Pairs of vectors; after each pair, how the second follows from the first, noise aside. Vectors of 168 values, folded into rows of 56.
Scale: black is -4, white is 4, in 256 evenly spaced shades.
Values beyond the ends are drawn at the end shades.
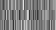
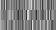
reversed.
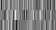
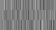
wrapped around, shrunk.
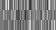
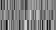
reversed, negated.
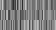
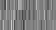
wrapped around, negated, partly zeroed.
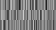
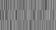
wrapped around, shrunk.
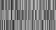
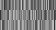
wrapped around.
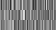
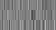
reversed, negated, shrunk.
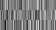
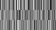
reversed.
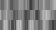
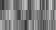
reversed.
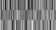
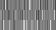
reversed, negated, partly zeroed.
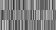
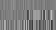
wrapped around, negated, partly zeroed.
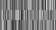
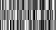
reversed, scaled up.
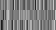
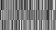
reversed, negated.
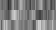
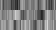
reversed, negated.
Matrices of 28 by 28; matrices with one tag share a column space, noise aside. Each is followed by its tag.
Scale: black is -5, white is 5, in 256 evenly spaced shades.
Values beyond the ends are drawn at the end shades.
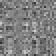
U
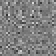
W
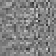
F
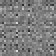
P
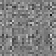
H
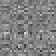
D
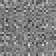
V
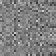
V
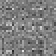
U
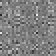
W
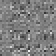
D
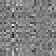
P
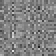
D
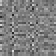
P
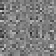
D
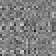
U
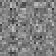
F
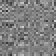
V
